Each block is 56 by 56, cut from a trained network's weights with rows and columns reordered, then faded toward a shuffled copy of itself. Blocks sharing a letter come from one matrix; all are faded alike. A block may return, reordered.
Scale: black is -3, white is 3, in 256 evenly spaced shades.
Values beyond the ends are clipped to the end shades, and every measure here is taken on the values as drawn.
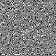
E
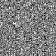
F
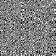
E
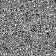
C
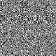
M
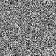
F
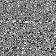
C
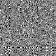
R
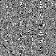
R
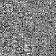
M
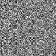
F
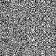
F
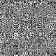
M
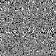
E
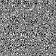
M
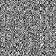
F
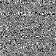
C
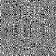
E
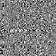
E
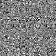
M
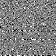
C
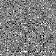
R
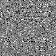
C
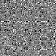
E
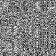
F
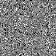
R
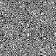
M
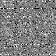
C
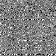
C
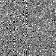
R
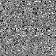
C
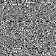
C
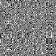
E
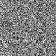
F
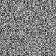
F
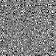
E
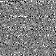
C
